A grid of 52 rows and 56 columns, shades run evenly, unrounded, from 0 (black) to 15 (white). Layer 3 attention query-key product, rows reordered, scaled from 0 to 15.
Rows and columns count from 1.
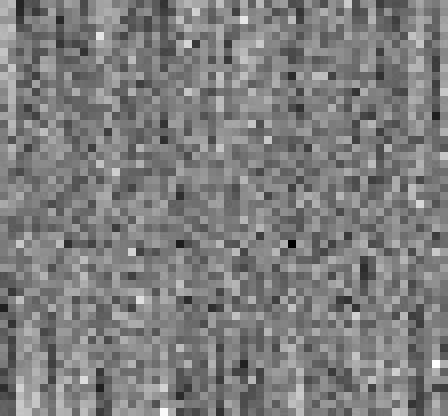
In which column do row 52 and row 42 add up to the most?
21
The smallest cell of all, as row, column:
31, 37
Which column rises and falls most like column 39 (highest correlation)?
56
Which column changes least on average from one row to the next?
54
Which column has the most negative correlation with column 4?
28
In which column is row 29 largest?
33
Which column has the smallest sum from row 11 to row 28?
55
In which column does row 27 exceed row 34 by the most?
46
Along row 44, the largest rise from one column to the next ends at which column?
36
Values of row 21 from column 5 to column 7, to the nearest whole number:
8 8 8
